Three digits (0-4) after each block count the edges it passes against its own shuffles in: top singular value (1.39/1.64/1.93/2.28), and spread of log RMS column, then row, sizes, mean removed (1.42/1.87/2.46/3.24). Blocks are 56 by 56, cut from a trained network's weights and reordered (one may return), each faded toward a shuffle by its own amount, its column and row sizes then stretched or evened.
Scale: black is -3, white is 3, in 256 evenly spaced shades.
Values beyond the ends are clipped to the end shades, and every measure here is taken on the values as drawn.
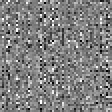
0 4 2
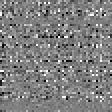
1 2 4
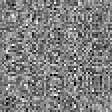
3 2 0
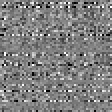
3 1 4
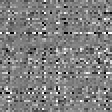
1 3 4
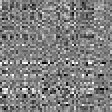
4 2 3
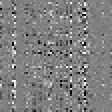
2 4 2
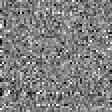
2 0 2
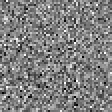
1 1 0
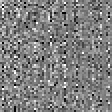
3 4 0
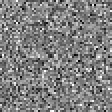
2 0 1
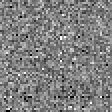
1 1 0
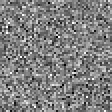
0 0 1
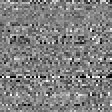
3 0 4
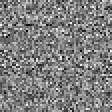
1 0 2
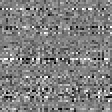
3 0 4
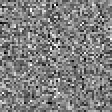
0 2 1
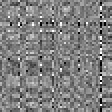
4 3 1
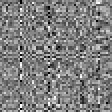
4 3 1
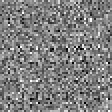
3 2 2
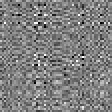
4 2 2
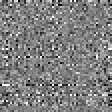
3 2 3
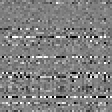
4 0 4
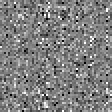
0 3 0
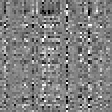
4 4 2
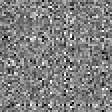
2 2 2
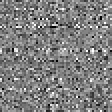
3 1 3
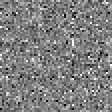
0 1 1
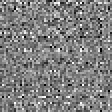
2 1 3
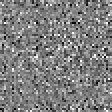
1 2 2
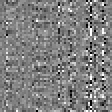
3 4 0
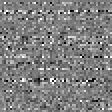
0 0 4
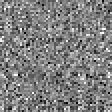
2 0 1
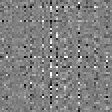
3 3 2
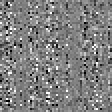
0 4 1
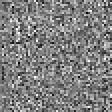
0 3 0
